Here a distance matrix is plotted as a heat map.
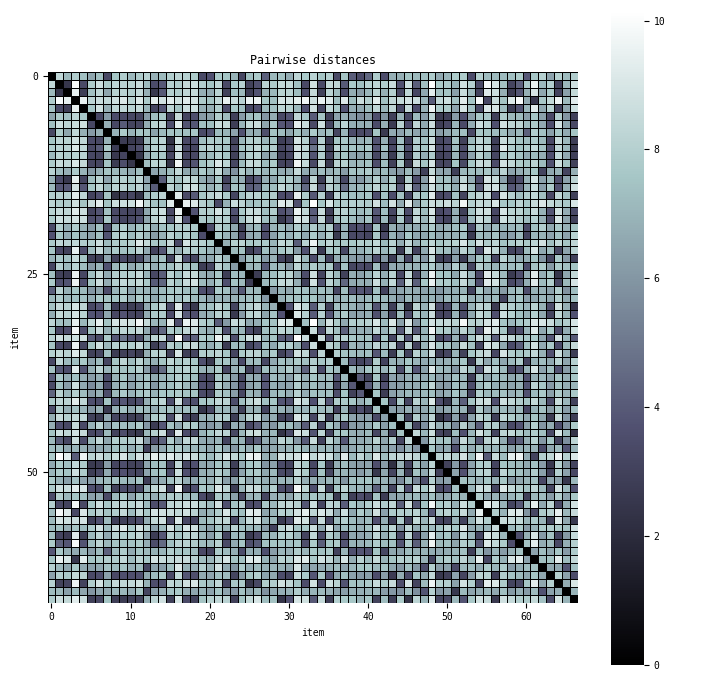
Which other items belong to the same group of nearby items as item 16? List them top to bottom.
21, 31
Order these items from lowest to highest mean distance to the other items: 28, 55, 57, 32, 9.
9, 32, 28, 57, 55
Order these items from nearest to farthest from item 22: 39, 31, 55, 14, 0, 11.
14, 31, 39, 0, 11, 55
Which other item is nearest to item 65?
51
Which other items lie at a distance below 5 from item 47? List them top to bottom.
12, 51, 62, 65
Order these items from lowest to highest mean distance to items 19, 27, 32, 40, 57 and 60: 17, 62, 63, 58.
58, 63, 62, 17
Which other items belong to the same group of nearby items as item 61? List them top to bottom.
3, 48, 55
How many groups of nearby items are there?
7
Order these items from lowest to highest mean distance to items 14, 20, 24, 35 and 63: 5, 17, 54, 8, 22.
5, 8, 17, 22, 54
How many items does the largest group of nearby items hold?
23
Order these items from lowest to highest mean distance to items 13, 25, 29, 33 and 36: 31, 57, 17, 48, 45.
45, 17, 57, 31, 48
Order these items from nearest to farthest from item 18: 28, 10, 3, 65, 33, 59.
10, 33, 65, 28, 59, 3
